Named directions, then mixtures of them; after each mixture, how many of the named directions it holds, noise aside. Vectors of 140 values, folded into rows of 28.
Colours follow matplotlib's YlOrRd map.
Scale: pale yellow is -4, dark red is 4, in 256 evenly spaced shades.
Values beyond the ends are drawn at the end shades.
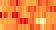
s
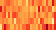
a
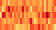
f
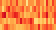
three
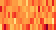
one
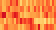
three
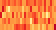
one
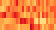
two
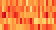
three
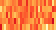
one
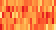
three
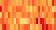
two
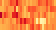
one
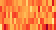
one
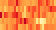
one
